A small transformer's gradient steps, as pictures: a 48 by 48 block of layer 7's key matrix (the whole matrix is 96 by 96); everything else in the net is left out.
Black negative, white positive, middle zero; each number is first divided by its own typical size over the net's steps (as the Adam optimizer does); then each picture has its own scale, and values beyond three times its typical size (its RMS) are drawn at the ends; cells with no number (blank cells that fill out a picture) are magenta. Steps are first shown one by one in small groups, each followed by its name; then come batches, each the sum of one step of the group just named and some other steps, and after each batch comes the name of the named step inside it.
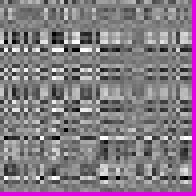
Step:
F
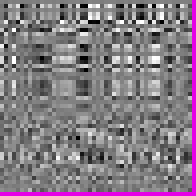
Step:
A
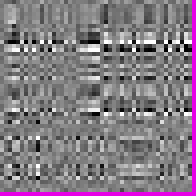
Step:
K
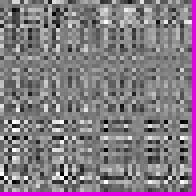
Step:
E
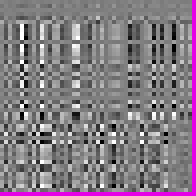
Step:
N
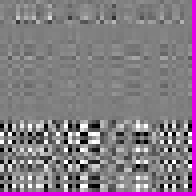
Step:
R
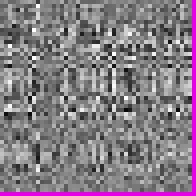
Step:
K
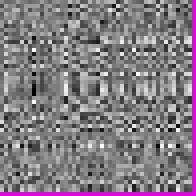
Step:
K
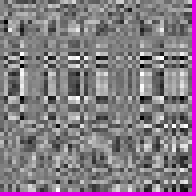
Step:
R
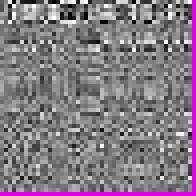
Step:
K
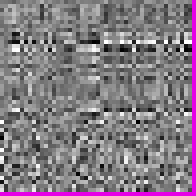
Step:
K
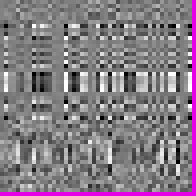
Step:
R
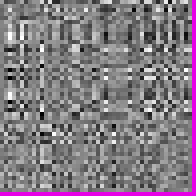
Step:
N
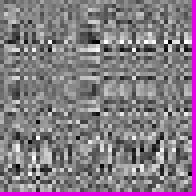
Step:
K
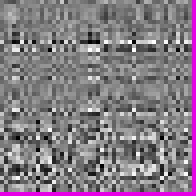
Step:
K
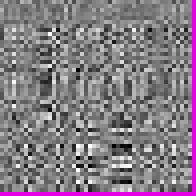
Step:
R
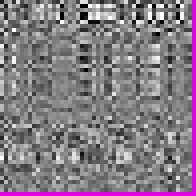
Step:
A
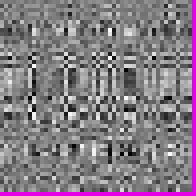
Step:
F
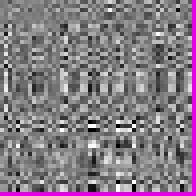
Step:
F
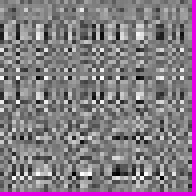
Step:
R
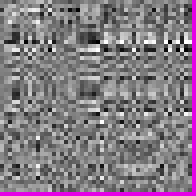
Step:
K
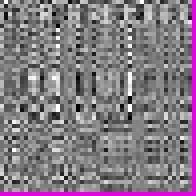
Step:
E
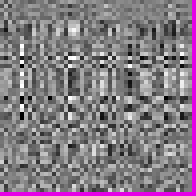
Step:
N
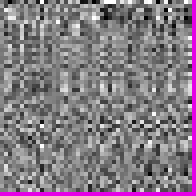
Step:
N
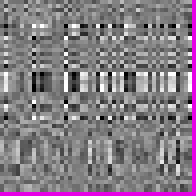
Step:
F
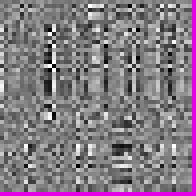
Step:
K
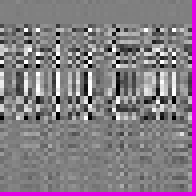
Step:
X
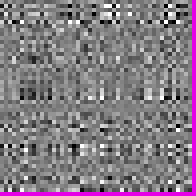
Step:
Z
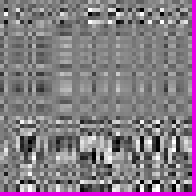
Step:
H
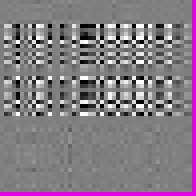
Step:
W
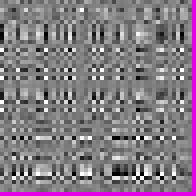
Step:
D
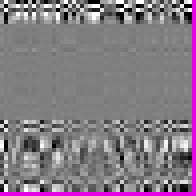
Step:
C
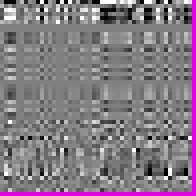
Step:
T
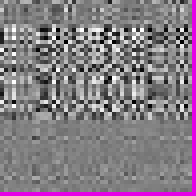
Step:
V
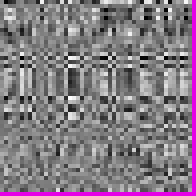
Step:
T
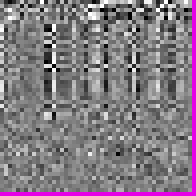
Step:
T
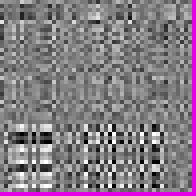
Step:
V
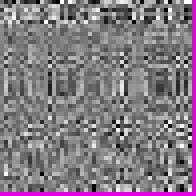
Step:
T
